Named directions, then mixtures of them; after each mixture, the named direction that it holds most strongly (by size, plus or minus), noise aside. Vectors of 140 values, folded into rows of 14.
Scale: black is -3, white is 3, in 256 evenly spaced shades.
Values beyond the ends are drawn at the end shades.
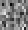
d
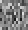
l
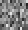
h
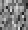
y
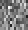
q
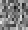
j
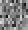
j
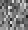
q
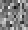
j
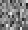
h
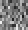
j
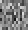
l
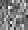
q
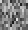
h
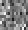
d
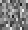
h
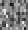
d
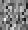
y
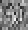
l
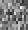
l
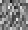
h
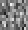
d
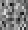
d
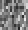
y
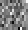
y
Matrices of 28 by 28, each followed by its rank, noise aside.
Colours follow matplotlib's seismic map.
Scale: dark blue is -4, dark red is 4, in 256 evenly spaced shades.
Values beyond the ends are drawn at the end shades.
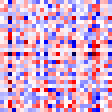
two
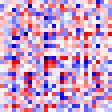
three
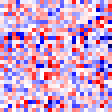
six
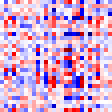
three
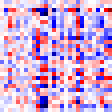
three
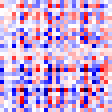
two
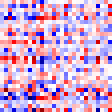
three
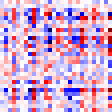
two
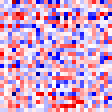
six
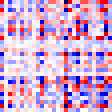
two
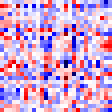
three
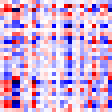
two
